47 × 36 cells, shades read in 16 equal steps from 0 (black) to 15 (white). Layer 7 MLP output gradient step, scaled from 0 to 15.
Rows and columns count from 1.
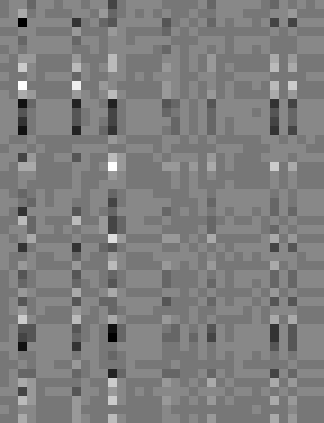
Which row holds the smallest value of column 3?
3
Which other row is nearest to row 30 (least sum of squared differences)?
7
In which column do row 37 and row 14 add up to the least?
13
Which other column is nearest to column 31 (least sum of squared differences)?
33
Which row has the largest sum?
19
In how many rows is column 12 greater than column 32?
10
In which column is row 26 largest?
12
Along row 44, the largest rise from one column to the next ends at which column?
4
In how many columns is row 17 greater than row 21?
12
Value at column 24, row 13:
6
